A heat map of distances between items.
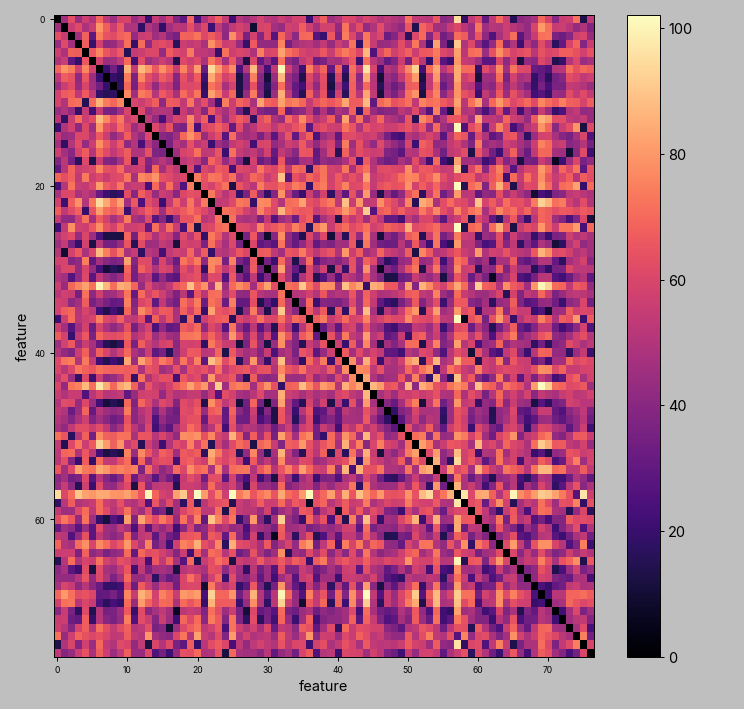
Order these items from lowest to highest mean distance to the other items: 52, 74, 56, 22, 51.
56, 52, 74, 51, 22
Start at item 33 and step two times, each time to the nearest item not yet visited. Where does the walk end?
19
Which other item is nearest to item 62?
31
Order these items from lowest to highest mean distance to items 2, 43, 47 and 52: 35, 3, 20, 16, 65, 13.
3, 35, 16, 13, 65, 20
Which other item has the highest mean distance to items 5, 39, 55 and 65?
57
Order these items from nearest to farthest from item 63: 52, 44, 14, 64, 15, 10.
14, 15, 44, 64, 52, 10
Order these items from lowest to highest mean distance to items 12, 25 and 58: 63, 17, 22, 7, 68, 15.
15, 22, 17, 68, 7, 63
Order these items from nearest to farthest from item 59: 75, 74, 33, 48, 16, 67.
16, 67, 48, 74, 33, 75
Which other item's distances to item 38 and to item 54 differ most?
50
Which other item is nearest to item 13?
75
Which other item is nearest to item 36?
58
